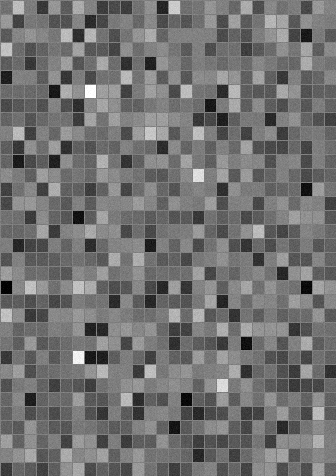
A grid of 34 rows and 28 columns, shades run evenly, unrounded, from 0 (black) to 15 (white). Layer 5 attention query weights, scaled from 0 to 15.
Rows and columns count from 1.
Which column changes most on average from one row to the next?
8
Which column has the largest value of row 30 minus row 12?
2
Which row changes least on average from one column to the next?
28
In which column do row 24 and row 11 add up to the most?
21
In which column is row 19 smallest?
22
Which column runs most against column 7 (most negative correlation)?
9
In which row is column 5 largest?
14
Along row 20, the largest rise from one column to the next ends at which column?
25
